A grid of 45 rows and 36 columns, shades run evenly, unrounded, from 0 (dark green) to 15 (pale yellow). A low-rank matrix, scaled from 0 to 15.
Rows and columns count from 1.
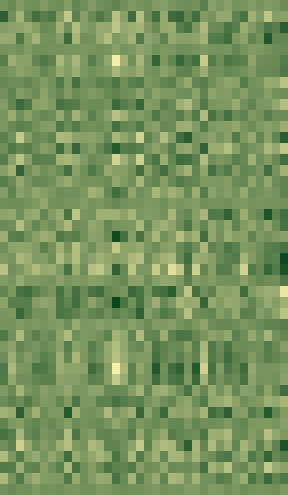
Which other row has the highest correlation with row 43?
40
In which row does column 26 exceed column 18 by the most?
38
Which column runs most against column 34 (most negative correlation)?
14
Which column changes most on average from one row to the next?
15
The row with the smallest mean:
27
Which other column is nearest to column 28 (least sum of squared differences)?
35
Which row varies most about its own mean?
25
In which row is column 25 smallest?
34
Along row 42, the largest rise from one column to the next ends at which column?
10
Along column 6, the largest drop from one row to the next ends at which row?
23
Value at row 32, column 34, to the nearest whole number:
5
